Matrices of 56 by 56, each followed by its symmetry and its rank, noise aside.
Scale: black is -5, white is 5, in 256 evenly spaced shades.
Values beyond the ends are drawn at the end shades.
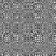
symmetric, rank three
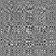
no symmetry, rank three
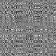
no symmetry, rank four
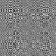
antisymmetric, rank four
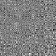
antisymmetric, rank six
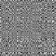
no symmetry, rank four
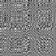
antisymmetric, rank four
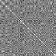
symmetric, rank six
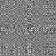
no symmetry, rank four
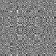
no symmetry, rank six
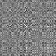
symmetric, rank four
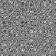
symmetric, rank six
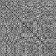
symmetric, rank four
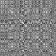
symmetric, rank three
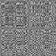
no symmetry, rank six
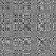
symmetric, rank three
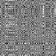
no symmetry, rank four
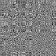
antisymmetric, rank six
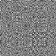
symmetric, rank six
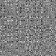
antisymmetric, rank six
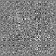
symmetric, rank six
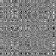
no symmetry, rank three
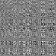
antisymmetric, rank four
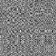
no symmetry, rank six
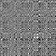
symmetric, rank four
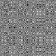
no symmetry, rank four
